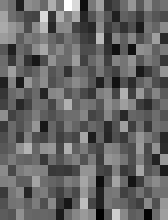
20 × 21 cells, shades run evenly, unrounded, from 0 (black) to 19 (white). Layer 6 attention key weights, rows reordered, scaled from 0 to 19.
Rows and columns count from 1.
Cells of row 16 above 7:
10
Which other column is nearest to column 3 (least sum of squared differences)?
20
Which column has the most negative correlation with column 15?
8
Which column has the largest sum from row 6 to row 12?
16
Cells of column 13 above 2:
18
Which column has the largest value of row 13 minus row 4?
11
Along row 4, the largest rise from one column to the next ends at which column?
13
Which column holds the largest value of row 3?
6
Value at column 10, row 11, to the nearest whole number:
8
